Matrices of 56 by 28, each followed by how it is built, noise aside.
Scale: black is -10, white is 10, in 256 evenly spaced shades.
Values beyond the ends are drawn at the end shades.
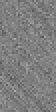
Toeplitz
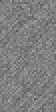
Hankel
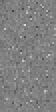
sparse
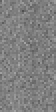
repeating rows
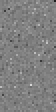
sparse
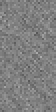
Toeplitz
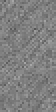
Hankel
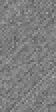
Hankel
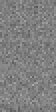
repeating columns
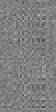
low rank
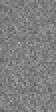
repeating rows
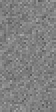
Hankel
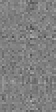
low rank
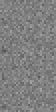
repeating rows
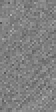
Hankel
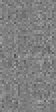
low rank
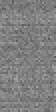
blocks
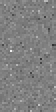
sparse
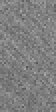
Toeplitz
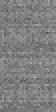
blocks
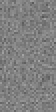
blocks
